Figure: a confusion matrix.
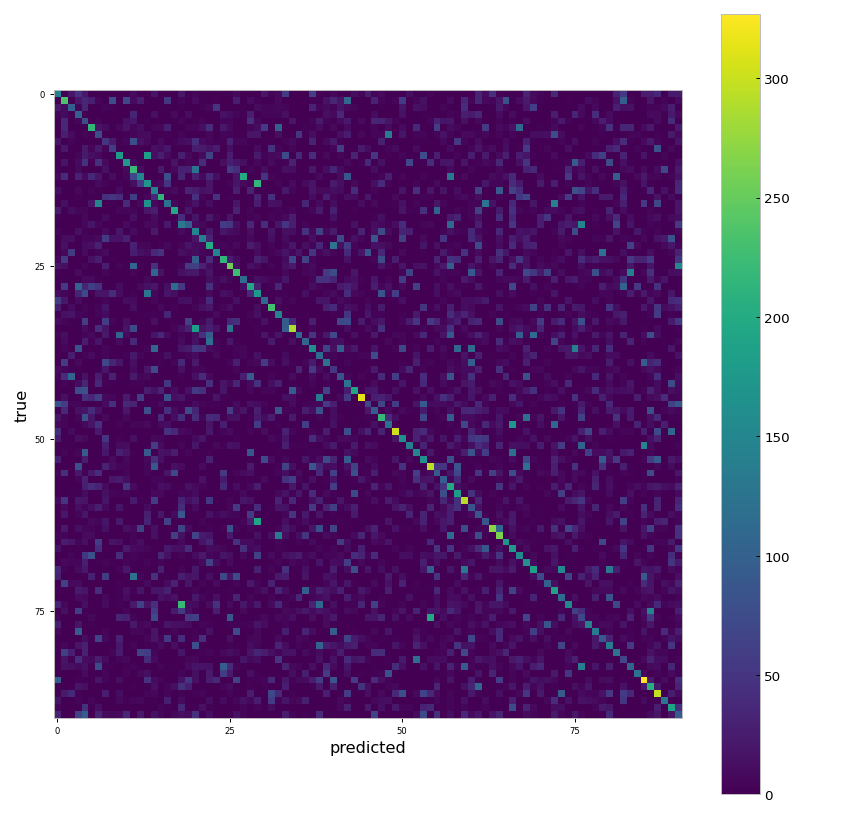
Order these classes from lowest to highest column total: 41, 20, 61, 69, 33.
41, 69, 33, 61, 20
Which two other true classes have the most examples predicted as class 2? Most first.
41, 23
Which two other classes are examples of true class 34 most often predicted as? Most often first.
20, 25
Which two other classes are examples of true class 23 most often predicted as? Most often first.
79, 45
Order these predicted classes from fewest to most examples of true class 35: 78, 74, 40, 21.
74, 78, 21, 40
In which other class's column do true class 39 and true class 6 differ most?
48
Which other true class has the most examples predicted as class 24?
83
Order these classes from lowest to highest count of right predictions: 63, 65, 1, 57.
65, 57, 1, 63
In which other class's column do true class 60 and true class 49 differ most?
89
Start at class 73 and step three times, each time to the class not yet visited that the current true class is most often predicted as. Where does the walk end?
46
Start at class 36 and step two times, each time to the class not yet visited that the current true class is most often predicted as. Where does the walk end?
40
